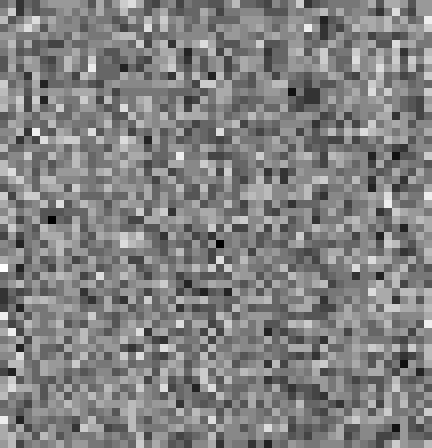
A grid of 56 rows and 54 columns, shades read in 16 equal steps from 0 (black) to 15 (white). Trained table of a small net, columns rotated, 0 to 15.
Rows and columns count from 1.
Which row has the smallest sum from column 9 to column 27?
37
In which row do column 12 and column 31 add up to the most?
9
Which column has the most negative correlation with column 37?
11
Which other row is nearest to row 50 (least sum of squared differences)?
40
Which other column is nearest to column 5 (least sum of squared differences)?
46
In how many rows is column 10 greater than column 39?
31
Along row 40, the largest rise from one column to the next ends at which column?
28
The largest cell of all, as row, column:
34, 1
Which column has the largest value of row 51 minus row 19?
51
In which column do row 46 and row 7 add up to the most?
41
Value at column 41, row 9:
11
